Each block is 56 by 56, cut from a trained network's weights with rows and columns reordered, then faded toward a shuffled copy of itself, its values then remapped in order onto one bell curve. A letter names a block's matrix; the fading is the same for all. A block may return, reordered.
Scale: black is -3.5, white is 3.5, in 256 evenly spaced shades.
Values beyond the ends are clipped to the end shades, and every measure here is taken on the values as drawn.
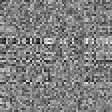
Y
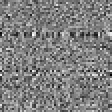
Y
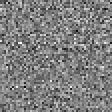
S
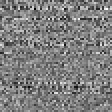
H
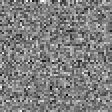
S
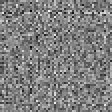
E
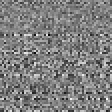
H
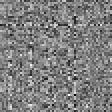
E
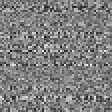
H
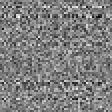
Y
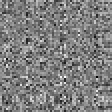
E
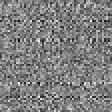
Y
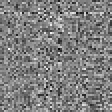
E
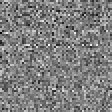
S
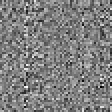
E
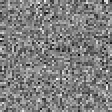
S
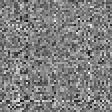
E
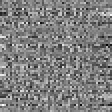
H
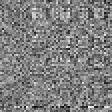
Y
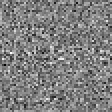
S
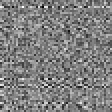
Y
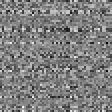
H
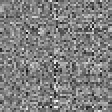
E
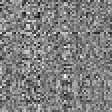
E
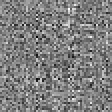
E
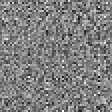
E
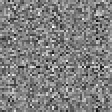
E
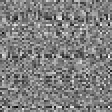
Y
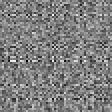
Y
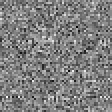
S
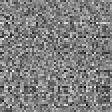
Y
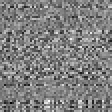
H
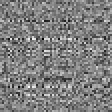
Y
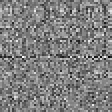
Y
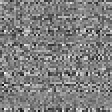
H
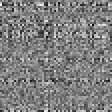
H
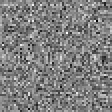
S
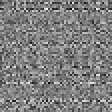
H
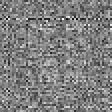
Y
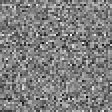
S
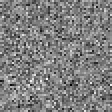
S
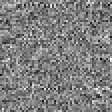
S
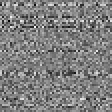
H
